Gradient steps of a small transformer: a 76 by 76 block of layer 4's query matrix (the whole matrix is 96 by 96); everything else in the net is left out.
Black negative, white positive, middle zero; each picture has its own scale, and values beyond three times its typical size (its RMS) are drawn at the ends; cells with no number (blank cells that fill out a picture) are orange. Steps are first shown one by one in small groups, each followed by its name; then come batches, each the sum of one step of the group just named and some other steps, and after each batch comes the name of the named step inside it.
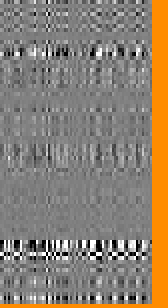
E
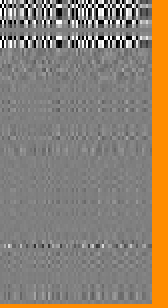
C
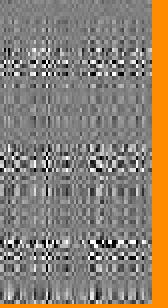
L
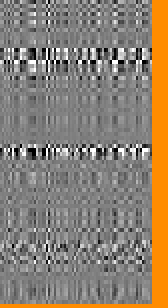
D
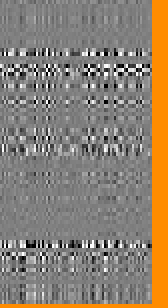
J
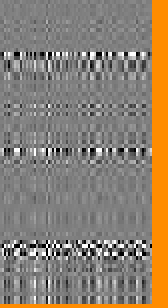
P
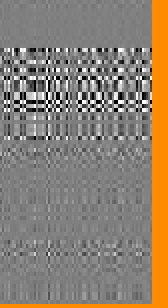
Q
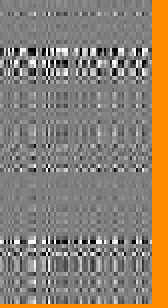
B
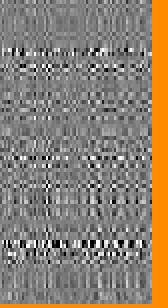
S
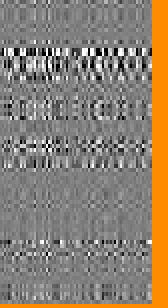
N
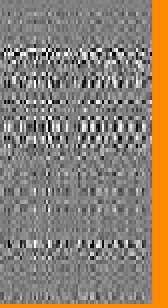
L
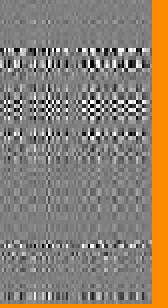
J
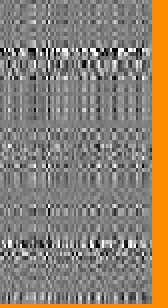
D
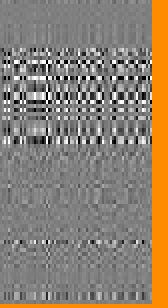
Q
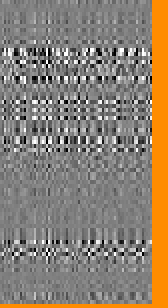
N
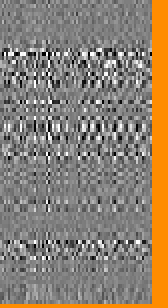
J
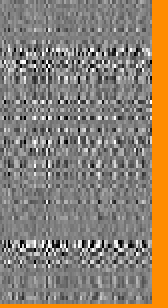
S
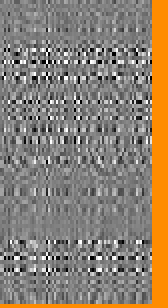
L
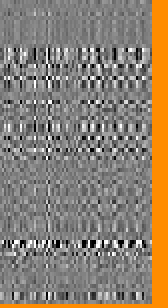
S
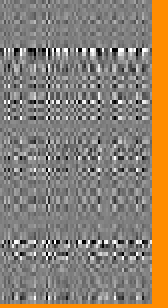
P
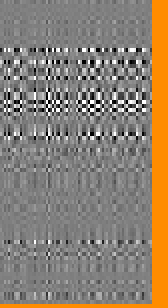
Q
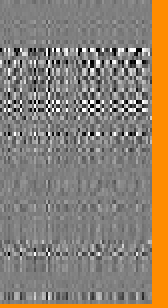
Q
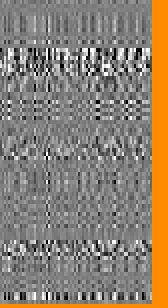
J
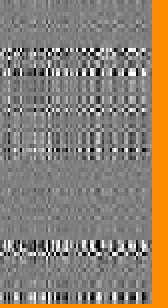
E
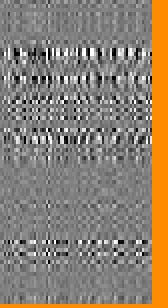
P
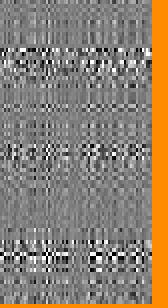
D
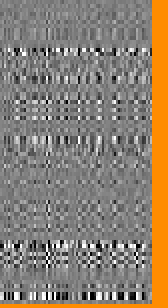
E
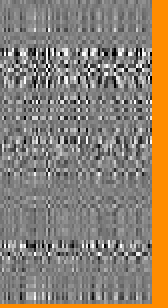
J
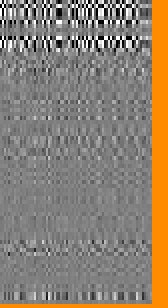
C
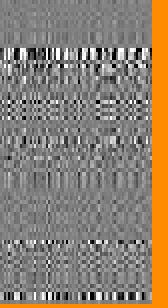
D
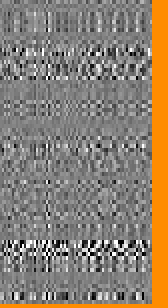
S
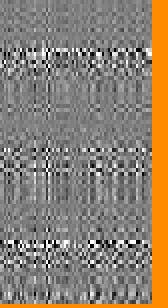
L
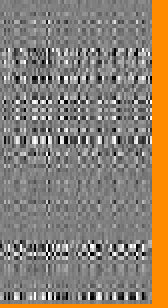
E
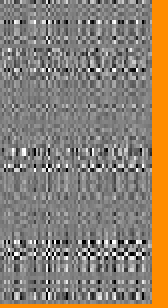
D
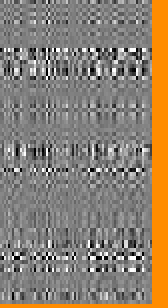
D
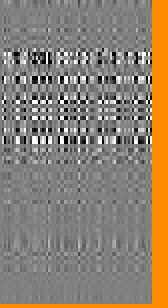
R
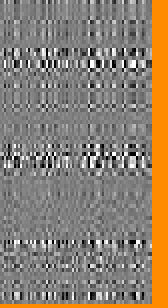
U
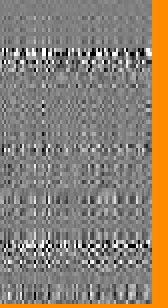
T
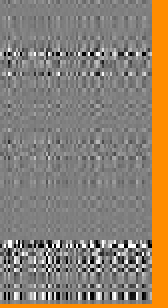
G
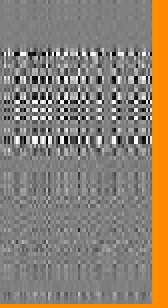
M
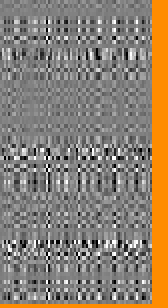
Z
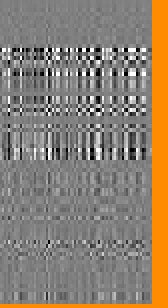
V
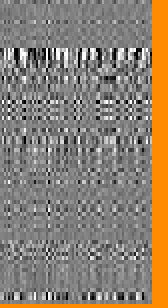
R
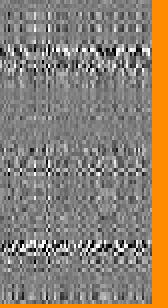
T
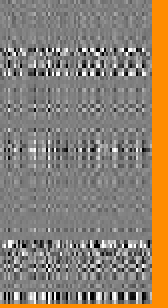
G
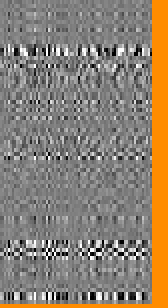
M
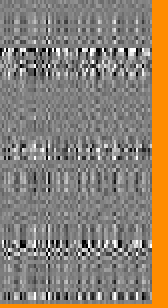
Z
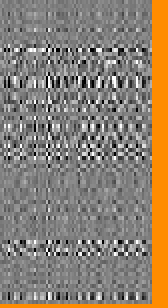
Z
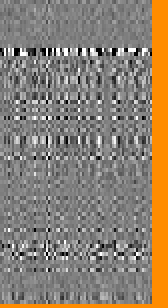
M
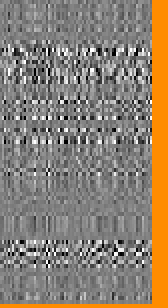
R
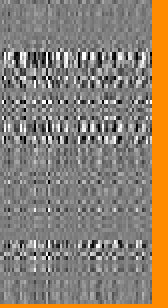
R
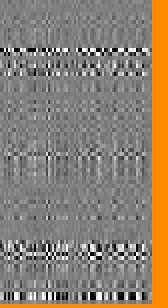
G
